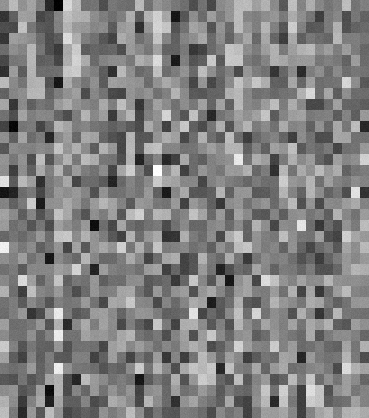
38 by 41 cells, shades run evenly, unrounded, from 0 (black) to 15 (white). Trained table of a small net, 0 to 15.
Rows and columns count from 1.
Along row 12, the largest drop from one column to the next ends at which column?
41
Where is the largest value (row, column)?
16, 18
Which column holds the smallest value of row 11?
24
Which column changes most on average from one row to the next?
1
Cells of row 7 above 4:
37
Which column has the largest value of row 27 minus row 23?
35
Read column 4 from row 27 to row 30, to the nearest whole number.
11 8 3 7
